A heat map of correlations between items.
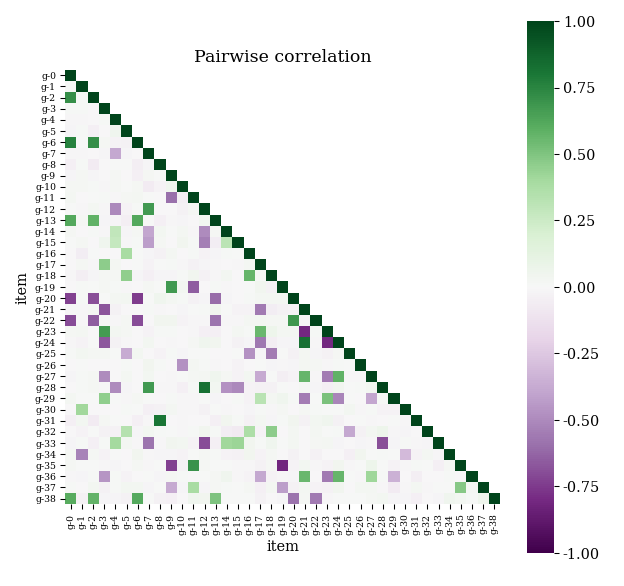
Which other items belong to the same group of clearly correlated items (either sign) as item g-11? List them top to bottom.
g-9, g-19, g-35, g-37
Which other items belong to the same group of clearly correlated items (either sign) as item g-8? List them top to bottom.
g-31
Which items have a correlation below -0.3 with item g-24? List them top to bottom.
g-3, g-17, g-23, g-29
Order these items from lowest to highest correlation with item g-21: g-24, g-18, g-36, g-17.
g-17, g-18, g-36, g-24
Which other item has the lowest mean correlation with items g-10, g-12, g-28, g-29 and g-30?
g-33
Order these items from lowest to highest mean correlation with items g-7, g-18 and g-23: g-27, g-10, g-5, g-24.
g-24, g-27, g-10, g-5
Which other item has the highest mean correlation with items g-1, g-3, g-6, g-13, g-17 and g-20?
g-23
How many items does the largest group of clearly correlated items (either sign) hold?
8
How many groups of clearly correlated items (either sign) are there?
8
